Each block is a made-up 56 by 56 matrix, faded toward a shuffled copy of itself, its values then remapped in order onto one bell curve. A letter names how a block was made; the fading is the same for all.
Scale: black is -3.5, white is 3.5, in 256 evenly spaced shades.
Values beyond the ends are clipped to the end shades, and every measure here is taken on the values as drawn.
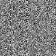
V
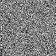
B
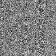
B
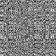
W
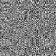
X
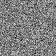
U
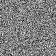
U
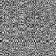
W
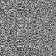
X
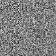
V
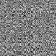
X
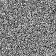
U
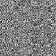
W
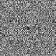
W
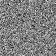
U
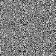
V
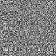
X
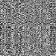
X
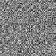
W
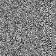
B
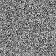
U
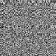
X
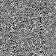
V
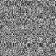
W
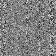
B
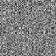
W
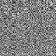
X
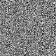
B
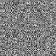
W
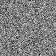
U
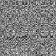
W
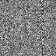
V
